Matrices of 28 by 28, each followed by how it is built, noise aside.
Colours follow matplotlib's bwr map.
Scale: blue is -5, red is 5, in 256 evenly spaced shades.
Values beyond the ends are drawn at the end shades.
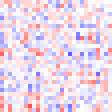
low rank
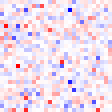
sparse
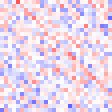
Toeplitz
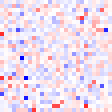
sparse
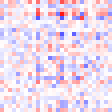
low rank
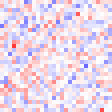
Hankel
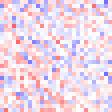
Toeplitz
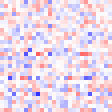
low rank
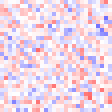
Toeplitz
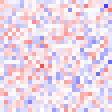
Hankel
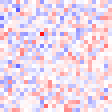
Hankel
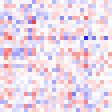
low rank
